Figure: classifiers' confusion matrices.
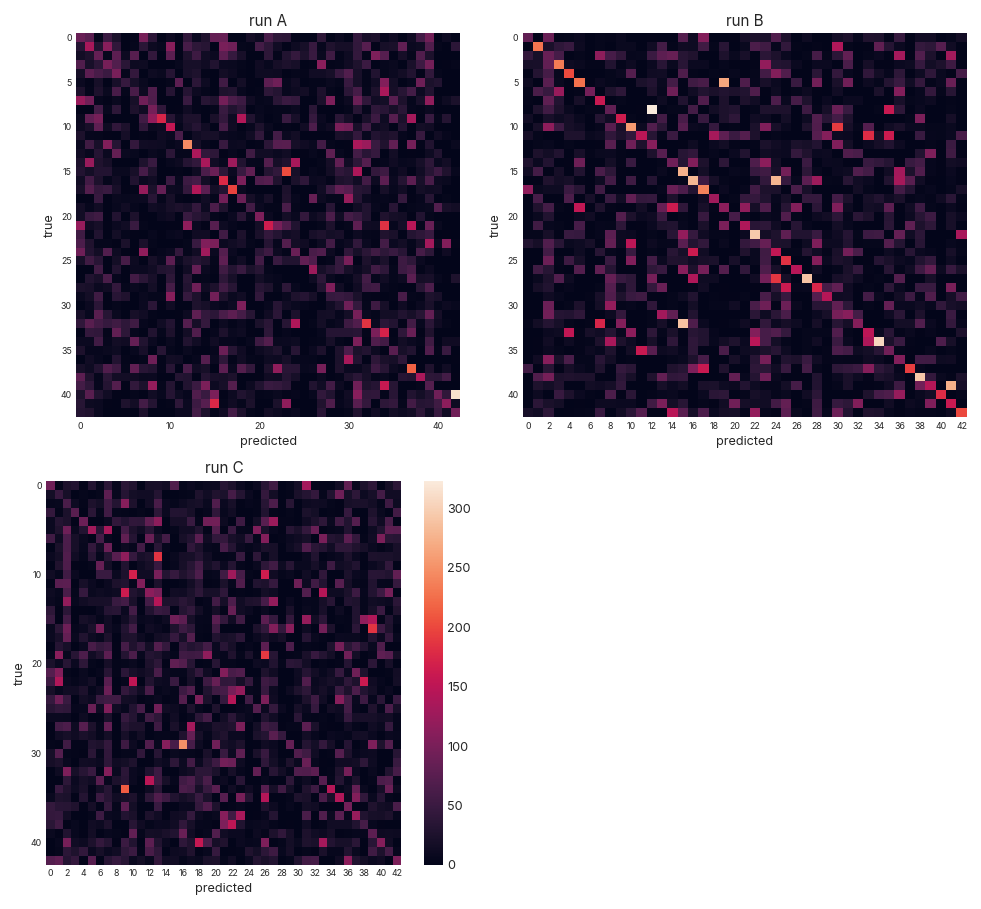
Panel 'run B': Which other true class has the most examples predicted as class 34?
1
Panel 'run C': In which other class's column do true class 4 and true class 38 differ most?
22
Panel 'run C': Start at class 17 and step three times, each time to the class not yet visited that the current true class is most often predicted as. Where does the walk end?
6
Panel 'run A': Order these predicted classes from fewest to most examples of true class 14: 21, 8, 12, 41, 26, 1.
26, 41, 12, 8, 21, 1
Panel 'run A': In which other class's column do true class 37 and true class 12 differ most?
31
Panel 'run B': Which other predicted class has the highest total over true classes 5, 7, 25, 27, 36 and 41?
2
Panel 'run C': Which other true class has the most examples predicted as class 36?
42
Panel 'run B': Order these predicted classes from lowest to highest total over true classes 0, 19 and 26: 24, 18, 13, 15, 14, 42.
18, 42, 24, 13, 14, 15
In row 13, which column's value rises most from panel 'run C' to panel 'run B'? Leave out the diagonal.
39
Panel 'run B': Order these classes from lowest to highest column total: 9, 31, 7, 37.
37, 9, 7, 31
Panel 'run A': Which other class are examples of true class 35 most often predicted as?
16
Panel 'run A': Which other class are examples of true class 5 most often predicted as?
34
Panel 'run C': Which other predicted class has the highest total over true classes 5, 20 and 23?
7
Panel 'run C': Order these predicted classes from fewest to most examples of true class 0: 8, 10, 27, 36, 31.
8, 10, 27, 36, 31
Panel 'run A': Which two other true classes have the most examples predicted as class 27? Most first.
3, 37
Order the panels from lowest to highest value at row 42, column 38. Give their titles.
run B, run C, run A
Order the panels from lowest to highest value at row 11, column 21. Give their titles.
run A, run C, run B
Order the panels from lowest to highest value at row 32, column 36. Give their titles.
run A, run B, run C
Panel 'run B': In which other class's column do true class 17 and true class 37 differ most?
33
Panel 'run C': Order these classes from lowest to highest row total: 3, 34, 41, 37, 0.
3, 41, 0, 37, 34
